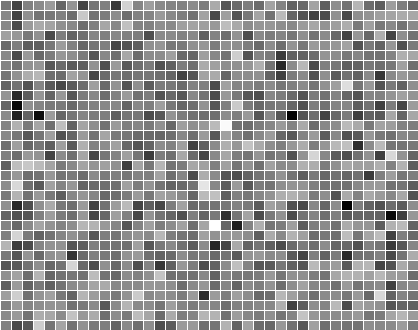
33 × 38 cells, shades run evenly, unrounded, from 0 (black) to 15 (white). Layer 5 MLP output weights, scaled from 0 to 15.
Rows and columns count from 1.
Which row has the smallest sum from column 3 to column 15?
12
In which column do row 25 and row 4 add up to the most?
1
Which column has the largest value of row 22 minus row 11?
2
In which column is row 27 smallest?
15
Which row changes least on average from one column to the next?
3
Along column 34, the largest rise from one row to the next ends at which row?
19
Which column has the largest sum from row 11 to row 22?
8
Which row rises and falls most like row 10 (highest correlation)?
33
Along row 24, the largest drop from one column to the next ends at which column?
36
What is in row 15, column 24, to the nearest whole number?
10
